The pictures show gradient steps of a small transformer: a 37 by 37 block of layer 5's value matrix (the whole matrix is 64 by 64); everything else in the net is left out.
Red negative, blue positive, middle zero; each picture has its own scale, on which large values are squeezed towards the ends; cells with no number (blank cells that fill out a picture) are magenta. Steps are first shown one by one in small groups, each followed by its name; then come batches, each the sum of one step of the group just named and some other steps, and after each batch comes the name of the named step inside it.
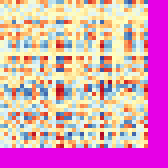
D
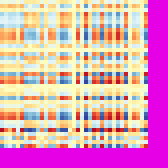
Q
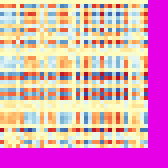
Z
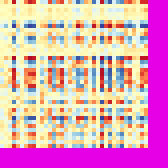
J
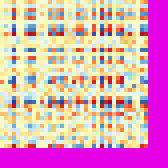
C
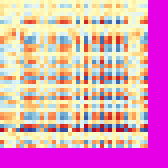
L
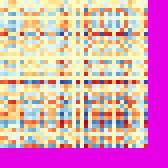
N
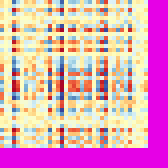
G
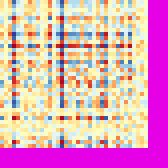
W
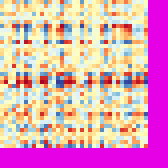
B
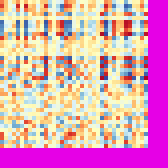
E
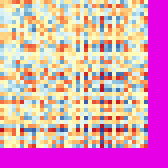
L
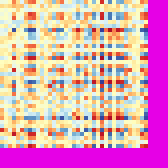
Q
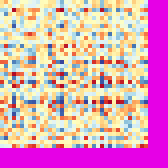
C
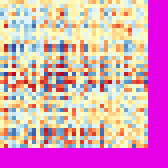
B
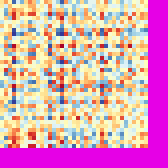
W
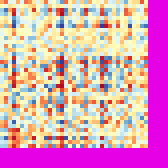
J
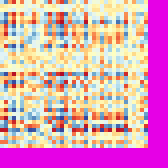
L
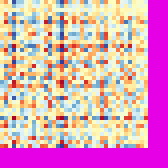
W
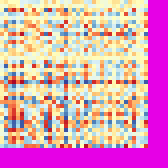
N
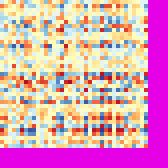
B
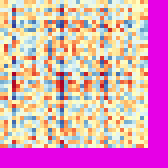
G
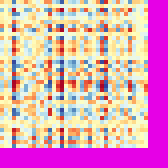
G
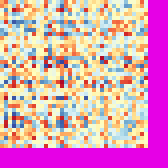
E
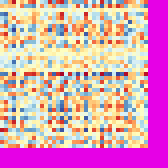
Z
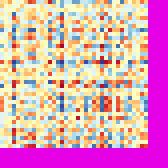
W
